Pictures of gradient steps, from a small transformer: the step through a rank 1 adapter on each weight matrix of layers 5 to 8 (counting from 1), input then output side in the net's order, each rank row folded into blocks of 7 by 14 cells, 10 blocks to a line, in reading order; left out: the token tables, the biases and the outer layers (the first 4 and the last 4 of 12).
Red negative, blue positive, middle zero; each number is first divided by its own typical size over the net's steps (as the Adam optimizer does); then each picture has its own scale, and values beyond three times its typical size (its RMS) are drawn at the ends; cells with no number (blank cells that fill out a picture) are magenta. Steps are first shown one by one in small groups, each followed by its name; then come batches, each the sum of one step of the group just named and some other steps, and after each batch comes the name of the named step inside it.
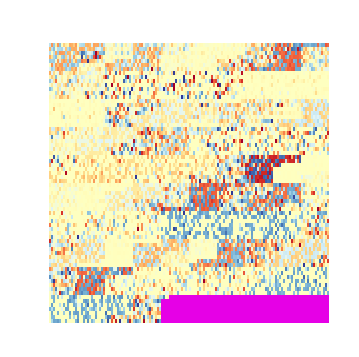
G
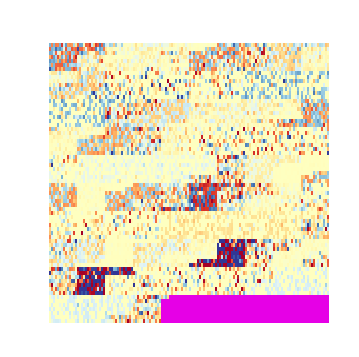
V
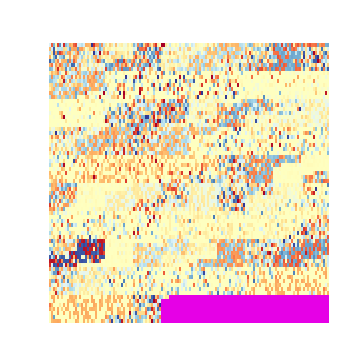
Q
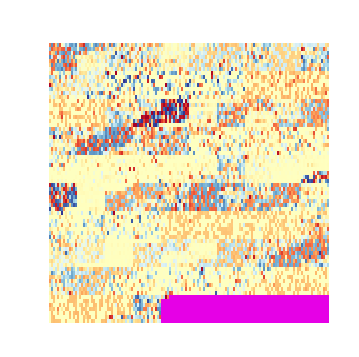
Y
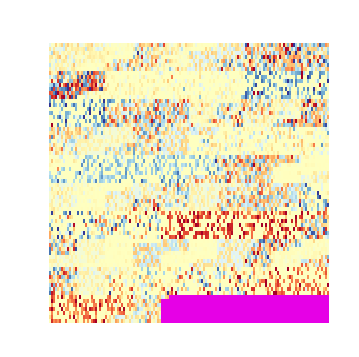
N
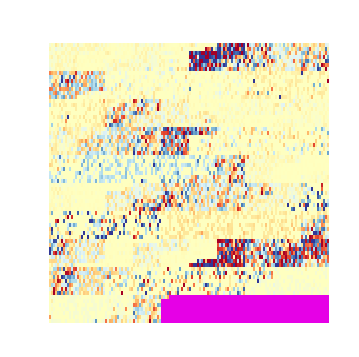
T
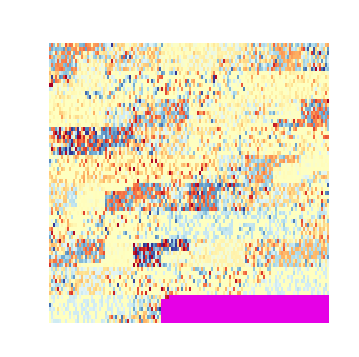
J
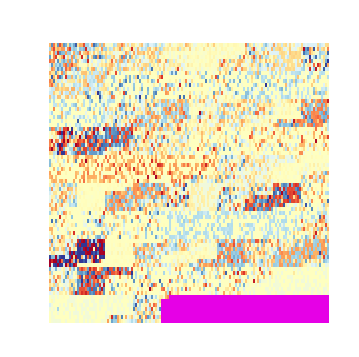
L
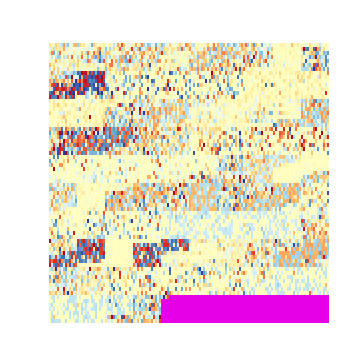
L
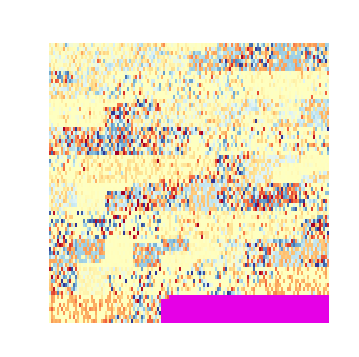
Q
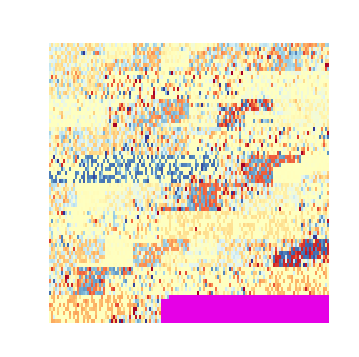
G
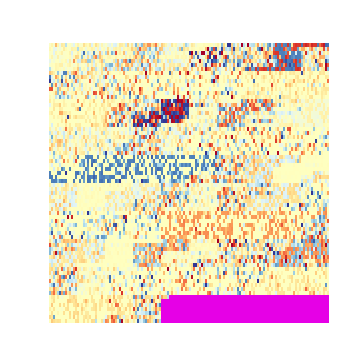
T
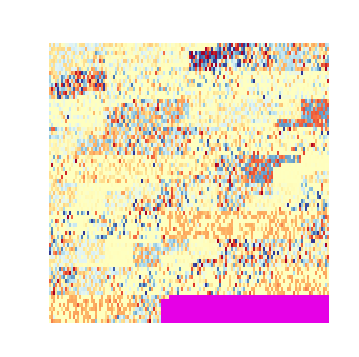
T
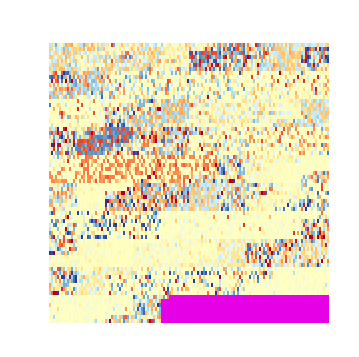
T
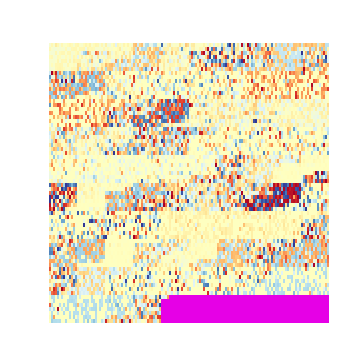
T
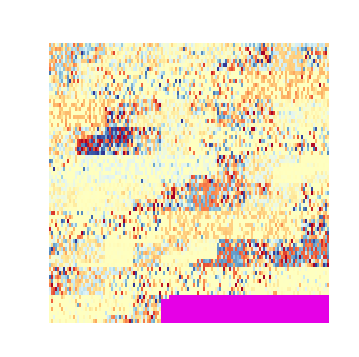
V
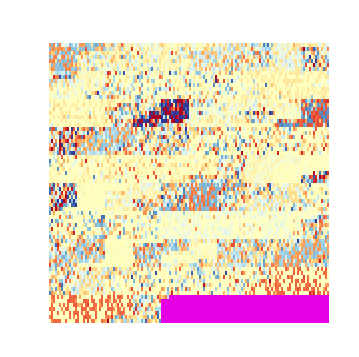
L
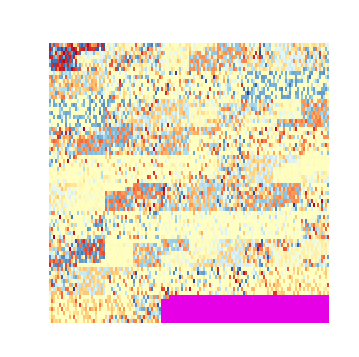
J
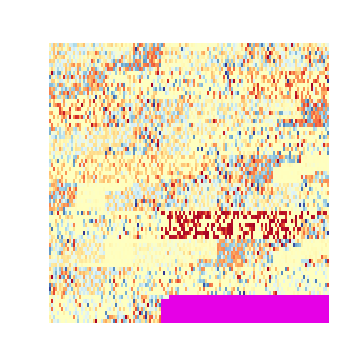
N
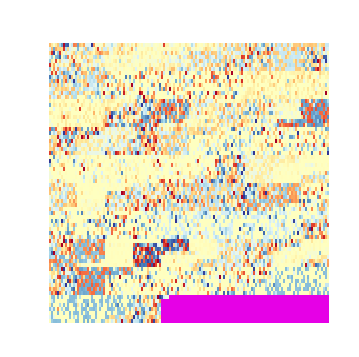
Q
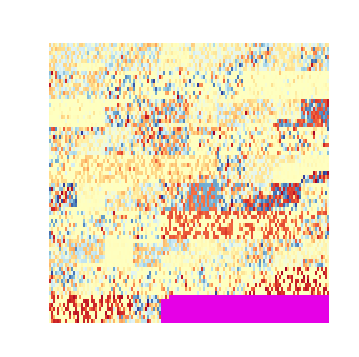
Y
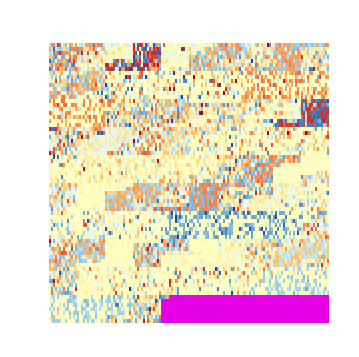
G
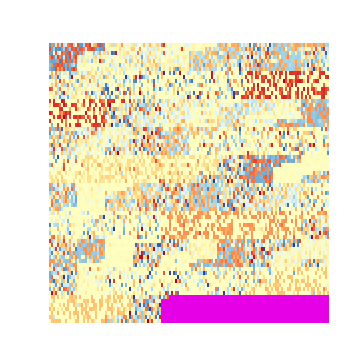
Q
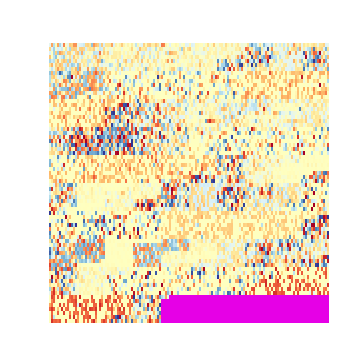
Q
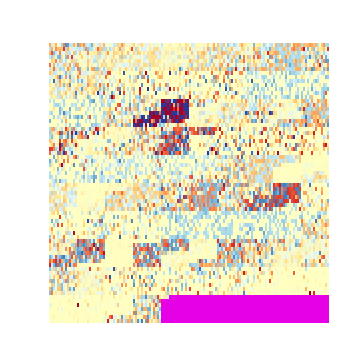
L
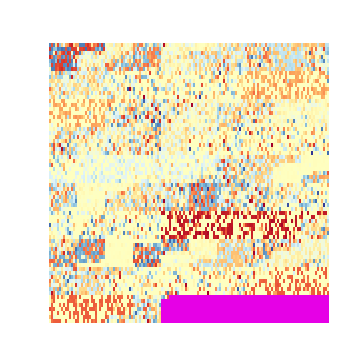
N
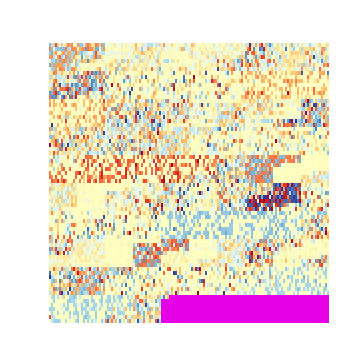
G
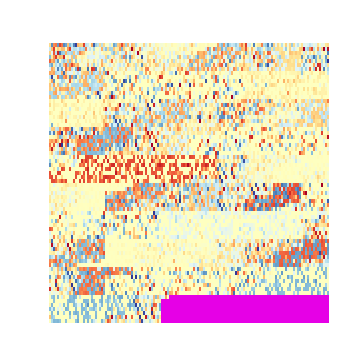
L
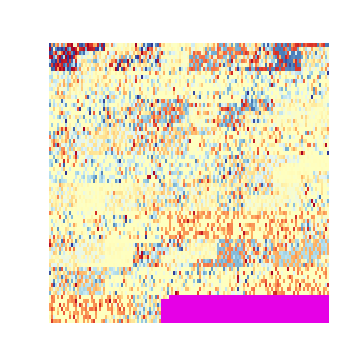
V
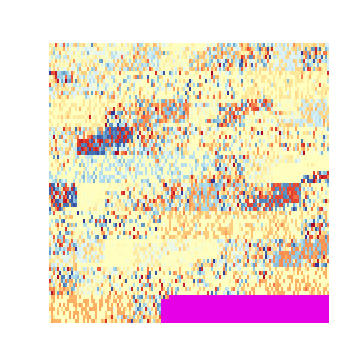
Y
